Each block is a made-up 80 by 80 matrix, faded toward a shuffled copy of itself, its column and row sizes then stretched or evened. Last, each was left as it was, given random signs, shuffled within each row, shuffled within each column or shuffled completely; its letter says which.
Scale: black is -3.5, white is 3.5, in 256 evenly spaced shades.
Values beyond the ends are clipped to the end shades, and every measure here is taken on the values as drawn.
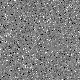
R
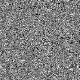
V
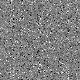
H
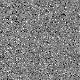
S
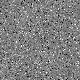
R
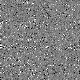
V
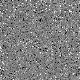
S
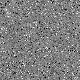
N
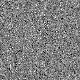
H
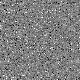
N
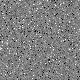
R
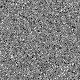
R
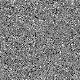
S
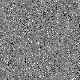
H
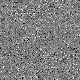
N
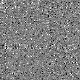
V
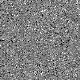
S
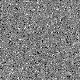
N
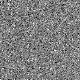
S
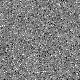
R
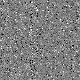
H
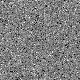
R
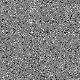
S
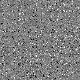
S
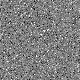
R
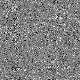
S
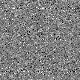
N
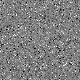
H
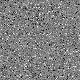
N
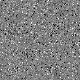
S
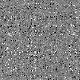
V
